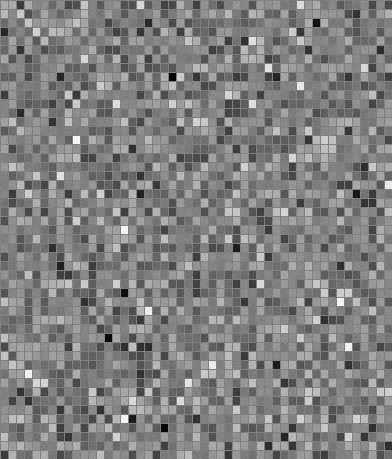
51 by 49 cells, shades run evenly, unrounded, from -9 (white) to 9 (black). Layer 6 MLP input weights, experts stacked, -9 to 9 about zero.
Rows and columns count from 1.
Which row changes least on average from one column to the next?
37
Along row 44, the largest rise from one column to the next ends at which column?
13
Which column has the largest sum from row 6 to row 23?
14
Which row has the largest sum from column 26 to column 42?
9
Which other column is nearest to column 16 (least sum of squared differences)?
45
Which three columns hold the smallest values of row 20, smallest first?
8, 5, 23
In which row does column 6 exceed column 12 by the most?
44
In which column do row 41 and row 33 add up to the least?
43
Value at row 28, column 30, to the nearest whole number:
7
